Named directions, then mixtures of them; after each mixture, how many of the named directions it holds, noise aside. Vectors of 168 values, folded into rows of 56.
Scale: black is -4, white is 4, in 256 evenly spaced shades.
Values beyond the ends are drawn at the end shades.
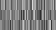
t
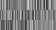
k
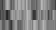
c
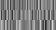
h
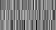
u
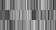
two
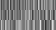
one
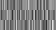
three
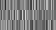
three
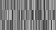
four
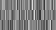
three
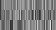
four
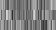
three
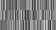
three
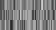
four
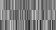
four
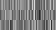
three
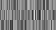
three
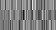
one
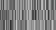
three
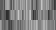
one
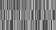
four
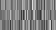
one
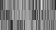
two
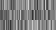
four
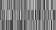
three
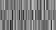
three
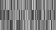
three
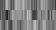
one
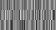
two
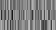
two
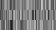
four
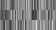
four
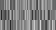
three
